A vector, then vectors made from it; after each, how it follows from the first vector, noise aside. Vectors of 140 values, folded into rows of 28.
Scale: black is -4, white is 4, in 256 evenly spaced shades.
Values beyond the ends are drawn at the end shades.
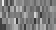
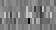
wrapped around, negated, partly zeroed.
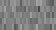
wrapped around, negated, shrunk.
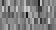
wrapped around, negated.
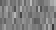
reversed, negated, shrunk.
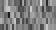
wrapped around, negated.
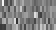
copied.
